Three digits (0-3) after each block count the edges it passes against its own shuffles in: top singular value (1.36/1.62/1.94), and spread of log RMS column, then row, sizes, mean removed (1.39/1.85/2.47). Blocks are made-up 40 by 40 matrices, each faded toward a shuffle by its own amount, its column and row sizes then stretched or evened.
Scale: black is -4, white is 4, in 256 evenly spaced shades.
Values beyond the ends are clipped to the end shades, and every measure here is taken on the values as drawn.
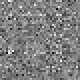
2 0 1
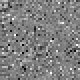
1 0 1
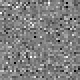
2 0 1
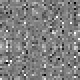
2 3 0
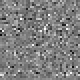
1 0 2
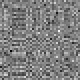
3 0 1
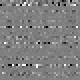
2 0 3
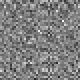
3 0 1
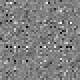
2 1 1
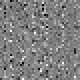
0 3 0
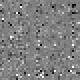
0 2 1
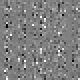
1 3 0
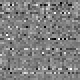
2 0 3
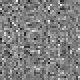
2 1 0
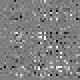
2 2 2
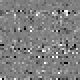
0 1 3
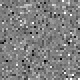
0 0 0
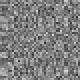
3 1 0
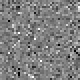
1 2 0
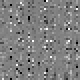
0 3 0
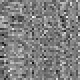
3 2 1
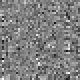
2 2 0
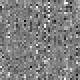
0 3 0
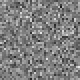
2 1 0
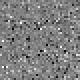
0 0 1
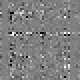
2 3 2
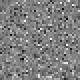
0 1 0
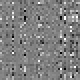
2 3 1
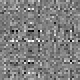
3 2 2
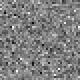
1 0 0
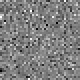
2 0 0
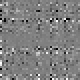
3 2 3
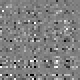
2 2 3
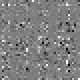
0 2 2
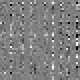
2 3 1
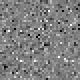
0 0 0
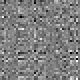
3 2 2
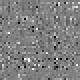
1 1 2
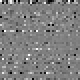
2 0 3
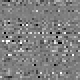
1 0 3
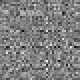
3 1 2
